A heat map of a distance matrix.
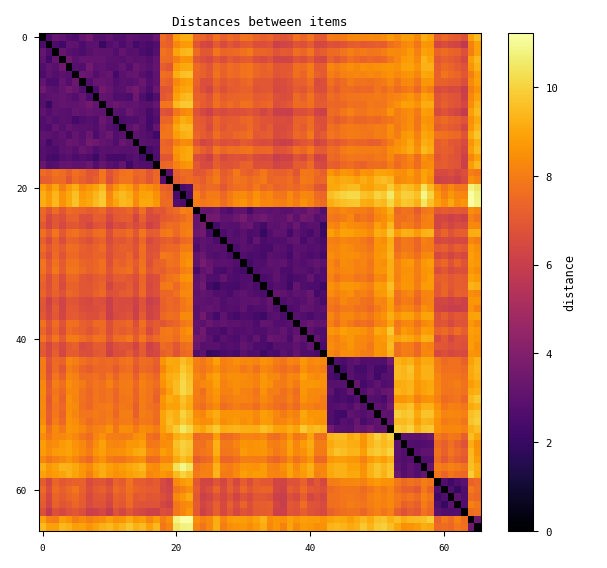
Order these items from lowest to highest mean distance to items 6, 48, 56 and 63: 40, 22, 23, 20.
23, 40, 20, 22
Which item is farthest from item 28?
52
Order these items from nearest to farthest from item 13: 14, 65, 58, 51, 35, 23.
14, 35, 23, 51, 58, 65
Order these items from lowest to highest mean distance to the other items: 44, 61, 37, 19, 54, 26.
37, 26, 61, 44, 19, 54
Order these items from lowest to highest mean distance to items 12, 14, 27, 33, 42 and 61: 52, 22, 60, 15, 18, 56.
15, 60, 18, 56, 22, 52
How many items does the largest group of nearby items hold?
20
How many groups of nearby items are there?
8
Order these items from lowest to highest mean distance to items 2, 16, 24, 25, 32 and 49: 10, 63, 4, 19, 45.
10, 4, 63, 45, 19
